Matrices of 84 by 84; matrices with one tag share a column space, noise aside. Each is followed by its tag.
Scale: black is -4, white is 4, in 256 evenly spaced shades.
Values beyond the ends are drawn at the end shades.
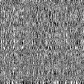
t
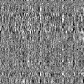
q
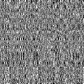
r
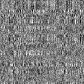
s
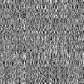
r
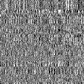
s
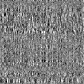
q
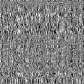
q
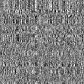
s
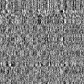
s
